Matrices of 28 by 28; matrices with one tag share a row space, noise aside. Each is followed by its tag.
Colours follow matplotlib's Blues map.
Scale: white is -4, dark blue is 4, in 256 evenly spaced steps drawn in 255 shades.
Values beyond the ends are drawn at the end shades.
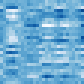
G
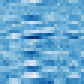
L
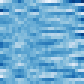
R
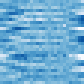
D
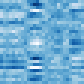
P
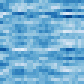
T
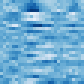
L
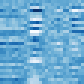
P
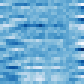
D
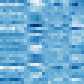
P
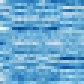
T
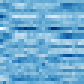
T
